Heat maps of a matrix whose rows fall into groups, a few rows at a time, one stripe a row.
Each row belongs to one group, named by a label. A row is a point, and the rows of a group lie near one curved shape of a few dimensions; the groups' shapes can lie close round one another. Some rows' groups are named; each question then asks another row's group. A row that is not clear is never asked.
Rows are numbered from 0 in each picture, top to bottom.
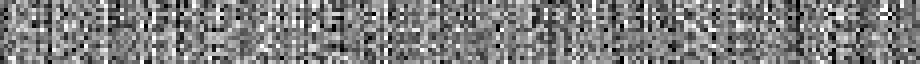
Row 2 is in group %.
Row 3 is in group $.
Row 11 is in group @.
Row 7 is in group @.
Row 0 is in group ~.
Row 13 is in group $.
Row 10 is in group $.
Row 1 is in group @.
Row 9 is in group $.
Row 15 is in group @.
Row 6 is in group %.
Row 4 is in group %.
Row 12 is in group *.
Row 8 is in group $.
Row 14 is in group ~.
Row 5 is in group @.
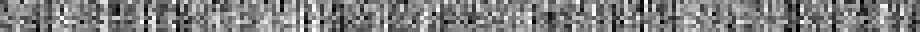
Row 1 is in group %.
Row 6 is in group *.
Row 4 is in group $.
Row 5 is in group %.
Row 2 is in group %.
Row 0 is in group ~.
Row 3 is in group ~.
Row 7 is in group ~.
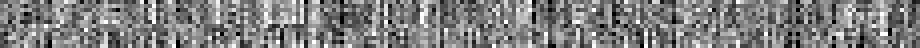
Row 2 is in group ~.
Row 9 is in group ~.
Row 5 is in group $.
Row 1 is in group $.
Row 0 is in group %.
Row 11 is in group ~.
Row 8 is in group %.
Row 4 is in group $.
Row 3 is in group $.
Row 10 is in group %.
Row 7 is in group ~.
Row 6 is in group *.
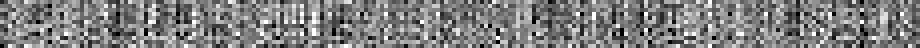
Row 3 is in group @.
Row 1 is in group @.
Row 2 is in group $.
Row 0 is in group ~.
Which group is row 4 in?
%
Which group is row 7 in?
@
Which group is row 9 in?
$
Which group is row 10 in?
@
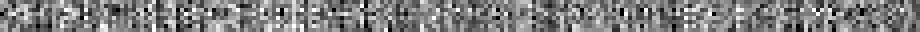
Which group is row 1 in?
$
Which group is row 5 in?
$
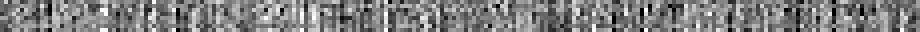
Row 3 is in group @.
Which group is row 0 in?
$
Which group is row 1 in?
@
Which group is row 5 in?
*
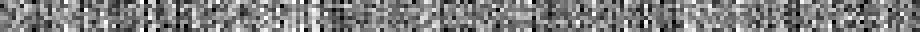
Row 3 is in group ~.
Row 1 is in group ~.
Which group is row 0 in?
%
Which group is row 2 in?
@
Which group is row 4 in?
$
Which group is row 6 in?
@
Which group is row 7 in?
%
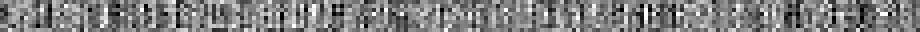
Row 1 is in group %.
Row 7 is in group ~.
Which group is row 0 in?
$
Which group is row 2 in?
@
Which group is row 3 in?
%
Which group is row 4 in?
~
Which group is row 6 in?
$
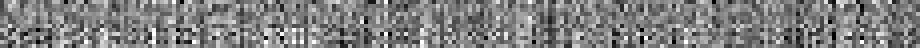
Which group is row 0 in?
$
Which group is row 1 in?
~
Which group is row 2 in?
~
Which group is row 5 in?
$
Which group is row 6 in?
~
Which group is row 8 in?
$
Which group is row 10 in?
$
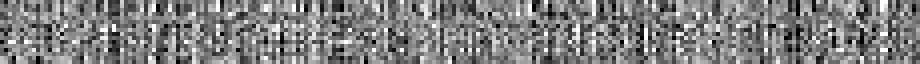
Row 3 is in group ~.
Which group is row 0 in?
%
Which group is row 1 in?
%
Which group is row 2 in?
%
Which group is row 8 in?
%
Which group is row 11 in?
~
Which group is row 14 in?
$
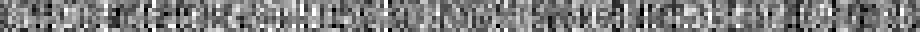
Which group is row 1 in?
@
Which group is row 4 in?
~
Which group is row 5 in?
~
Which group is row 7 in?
$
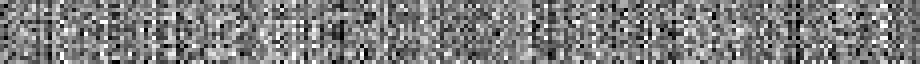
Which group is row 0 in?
$
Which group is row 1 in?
%
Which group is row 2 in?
*
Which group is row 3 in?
~
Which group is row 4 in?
$
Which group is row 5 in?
$
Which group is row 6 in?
%
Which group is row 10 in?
$
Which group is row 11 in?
@
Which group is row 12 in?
$
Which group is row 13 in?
$
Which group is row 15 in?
%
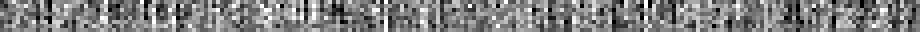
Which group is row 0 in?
@
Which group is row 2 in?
%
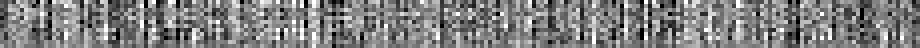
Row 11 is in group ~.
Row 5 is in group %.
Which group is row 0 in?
%
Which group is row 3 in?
@
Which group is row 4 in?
~
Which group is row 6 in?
@
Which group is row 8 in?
%
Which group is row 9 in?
@
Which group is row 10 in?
~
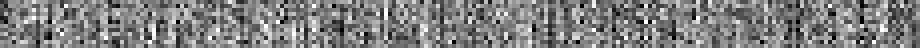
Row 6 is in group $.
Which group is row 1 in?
%
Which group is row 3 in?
$
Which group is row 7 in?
%
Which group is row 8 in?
$
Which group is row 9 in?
~
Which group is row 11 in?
~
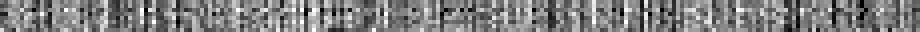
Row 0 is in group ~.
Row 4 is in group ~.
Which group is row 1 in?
~
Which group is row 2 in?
%
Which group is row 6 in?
~
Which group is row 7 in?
~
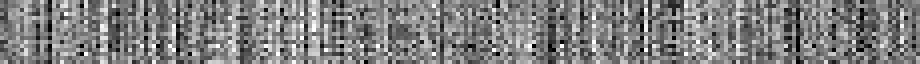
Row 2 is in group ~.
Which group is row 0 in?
@
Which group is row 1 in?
@
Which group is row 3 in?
%
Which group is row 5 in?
@
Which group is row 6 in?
~
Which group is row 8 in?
$
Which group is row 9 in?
~
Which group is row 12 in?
~
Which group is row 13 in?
@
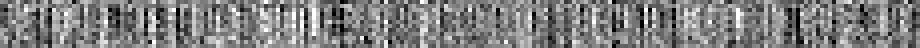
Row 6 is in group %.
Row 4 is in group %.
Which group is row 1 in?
~
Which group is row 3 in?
%
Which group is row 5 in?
@
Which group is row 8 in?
~
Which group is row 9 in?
$
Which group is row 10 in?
$
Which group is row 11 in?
*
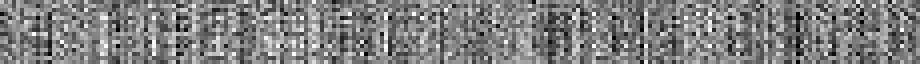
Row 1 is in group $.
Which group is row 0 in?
~
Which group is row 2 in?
~
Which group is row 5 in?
~
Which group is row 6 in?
@
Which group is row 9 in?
*
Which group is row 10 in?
$
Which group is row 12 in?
*
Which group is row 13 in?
$
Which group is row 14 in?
~
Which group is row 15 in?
~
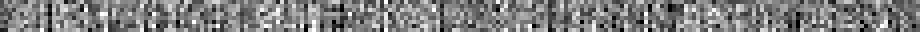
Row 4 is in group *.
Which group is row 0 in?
$
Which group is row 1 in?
@
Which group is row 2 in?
@
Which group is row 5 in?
@
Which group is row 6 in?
%
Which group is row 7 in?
@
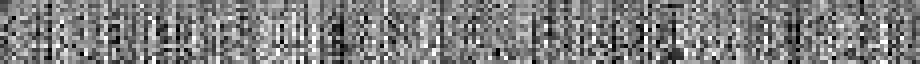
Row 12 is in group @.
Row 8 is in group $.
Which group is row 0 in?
*
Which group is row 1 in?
@
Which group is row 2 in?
*
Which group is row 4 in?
$
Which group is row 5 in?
$
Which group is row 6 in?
%
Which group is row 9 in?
@
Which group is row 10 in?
%
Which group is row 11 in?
*
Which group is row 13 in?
@
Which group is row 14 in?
@
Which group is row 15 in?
%
